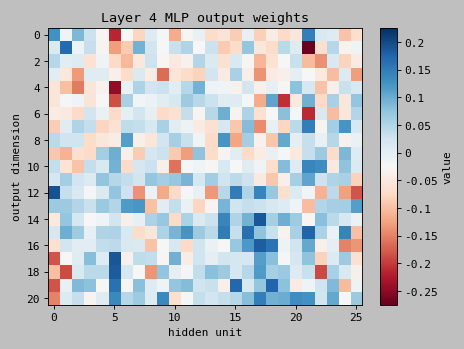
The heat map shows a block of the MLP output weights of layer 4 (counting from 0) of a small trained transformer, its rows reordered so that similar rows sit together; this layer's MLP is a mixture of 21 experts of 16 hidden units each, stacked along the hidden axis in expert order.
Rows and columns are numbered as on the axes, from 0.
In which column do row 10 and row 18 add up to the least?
1
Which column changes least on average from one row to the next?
4
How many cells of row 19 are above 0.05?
11
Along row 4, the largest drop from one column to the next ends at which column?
5
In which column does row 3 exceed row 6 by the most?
21
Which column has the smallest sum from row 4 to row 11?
17
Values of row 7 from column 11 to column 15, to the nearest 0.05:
0 -0.05 -0.05 0 -0.1
